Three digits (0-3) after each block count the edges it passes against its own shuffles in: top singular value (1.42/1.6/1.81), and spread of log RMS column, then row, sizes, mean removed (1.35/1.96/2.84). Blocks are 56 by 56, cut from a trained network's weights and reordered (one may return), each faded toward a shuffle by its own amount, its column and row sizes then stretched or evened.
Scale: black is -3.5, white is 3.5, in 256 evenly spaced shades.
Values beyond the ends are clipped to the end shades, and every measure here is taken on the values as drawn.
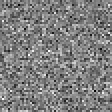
0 0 1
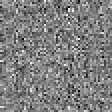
1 2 0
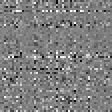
1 2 3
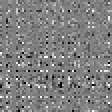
0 3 3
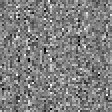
0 2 0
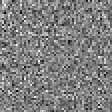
1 2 0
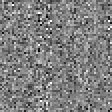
1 2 0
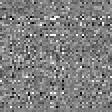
3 2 3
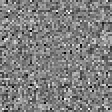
0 1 1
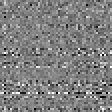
2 1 3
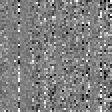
0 3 0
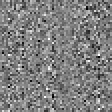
1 2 0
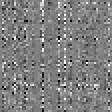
2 3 2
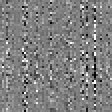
1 3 1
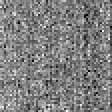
2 1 1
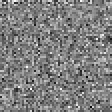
1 0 1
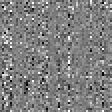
0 3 1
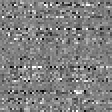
0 1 3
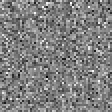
2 1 0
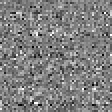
1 2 2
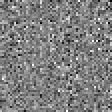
0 2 1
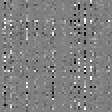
1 3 2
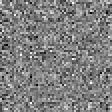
2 1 1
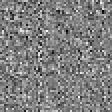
2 2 1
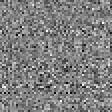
1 0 2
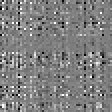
3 3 3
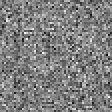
1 1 0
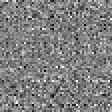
1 1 2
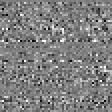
0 1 3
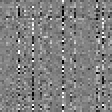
3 3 1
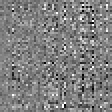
2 3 1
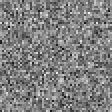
1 0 1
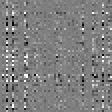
3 3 2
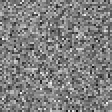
0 0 0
